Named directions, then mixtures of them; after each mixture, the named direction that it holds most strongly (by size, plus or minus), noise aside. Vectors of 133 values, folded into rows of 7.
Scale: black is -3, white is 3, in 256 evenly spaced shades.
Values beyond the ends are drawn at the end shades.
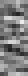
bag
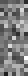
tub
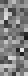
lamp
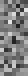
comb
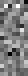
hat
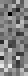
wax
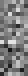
wax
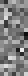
lamp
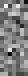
hat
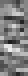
bag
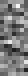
bag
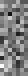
wax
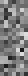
lamp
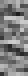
bag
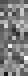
tub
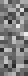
comb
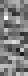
lamp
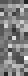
tub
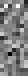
hat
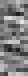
bag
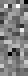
hat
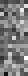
tub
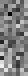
wax
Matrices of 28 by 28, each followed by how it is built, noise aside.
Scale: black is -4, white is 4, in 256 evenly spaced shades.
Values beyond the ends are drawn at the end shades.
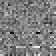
uneven rows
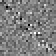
banded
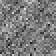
Hankel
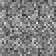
repeating columns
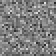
repeating columns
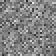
Hankel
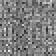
blocks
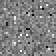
sparse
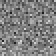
repeating columns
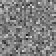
noise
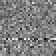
uneven rows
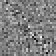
banded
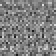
repeating columns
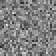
blocks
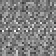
repeating columns
